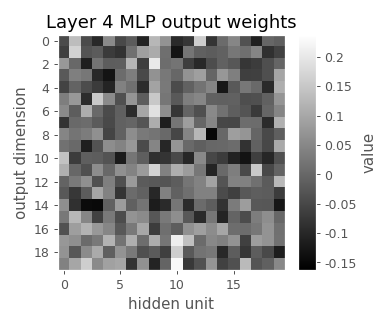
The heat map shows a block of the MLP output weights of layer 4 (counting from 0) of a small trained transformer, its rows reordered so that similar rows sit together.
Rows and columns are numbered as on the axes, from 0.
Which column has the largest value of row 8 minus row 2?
12
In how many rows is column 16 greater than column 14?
10
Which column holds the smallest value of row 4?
14
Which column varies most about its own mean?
8
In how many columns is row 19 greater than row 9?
12
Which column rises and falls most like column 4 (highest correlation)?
18
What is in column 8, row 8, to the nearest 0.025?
0.025
